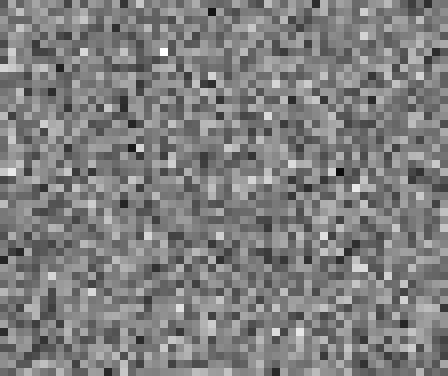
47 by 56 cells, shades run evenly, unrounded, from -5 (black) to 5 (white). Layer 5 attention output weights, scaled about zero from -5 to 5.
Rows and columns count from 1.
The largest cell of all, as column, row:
21, 7
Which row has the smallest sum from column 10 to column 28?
22
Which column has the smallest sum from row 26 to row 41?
34
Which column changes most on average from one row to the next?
43
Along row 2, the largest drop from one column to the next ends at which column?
27
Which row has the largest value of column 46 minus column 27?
2
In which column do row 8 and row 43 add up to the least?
18
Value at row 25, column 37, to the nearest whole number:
-3
